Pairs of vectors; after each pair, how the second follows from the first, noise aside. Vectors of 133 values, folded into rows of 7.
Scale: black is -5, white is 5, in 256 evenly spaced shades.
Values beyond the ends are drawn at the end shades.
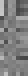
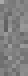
wrapped around, negated, shrunk.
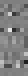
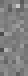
wrapped around, negated, shrunk.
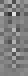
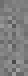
reversed, negated, shrunk.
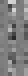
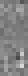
wrapped around, negated, partly zeroed.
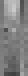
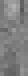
shrunk.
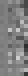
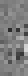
negated, partly zeroed.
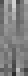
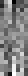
reversed, scaled up.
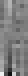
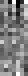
reversed, scaled up.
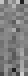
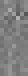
wrapped around, negated, shrunk.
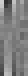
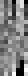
reversed, scaled up.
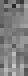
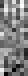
reversed, scaled up.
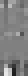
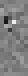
wrapped around, negated, partly zeroed.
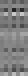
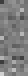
wrapped around, negated, partly zeroed.
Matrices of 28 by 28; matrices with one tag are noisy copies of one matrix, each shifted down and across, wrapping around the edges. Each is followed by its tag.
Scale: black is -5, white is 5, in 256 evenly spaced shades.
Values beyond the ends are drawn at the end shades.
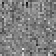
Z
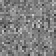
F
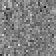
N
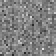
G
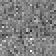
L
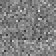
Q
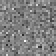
G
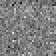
Q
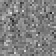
N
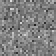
Q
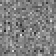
F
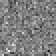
N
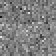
L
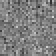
Z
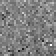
L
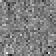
N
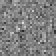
N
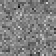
L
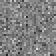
G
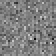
F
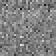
Q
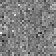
N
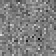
G
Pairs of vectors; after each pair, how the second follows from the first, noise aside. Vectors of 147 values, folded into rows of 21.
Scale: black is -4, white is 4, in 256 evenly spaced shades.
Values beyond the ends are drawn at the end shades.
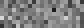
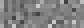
reversed, negated, partly zeroed.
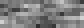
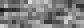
reversed, negated.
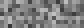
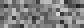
wrapped around.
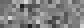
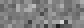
reversed, negated, partly zeroed.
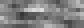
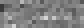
wrapped around, partly zeroed.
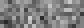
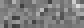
reversed, negated, partly zeroed.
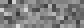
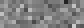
reversed, negated, partly zeroed.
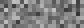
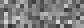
reversed, negated.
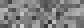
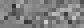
wrapped around, partly zeroed.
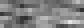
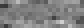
reversed, negated, partly zeroed.
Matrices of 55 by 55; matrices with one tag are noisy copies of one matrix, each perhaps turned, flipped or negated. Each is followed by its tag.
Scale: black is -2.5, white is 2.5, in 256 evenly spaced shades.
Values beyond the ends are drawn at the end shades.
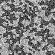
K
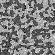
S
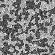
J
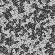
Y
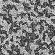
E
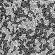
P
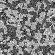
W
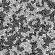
Y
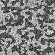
S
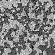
K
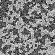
K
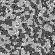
E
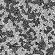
Y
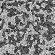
J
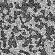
J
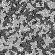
Y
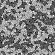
P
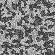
S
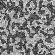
S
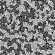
E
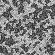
Y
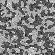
S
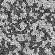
K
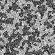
Y
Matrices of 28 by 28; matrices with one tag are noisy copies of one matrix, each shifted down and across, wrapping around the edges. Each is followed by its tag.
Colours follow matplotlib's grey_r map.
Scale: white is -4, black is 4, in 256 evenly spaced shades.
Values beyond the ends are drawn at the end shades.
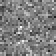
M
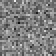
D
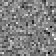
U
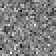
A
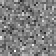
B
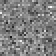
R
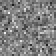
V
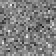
B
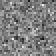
R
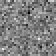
U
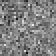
D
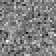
R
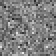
B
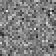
U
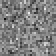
B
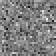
B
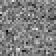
A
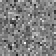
U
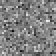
B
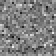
A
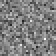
B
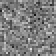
D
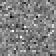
A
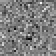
U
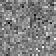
D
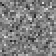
U
